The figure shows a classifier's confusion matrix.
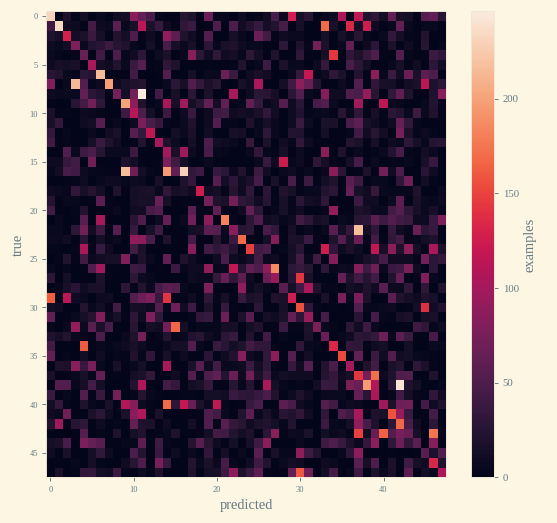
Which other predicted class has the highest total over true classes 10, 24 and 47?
30
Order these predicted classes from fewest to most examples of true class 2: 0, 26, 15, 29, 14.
29, 0, 26, 15, 14
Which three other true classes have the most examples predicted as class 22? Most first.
26, 8, 47
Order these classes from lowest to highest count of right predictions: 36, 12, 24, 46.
36, 12, 46, 24
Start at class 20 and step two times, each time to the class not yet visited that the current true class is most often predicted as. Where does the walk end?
4
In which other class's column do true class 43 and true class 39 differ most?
40
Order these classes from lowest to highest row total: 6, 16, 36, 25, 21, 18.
18, 25, 36, 6, 21, 16
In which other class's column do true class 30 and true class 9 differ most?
45
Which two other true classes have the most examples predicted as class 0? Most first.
29, 7
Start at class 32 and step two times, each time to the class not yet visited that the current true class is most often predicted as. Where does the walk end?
28
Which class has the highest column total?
37
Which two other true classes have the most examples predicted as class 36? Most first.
1, 38
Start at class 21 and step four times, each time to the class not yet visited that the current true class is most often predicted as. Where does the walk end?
42
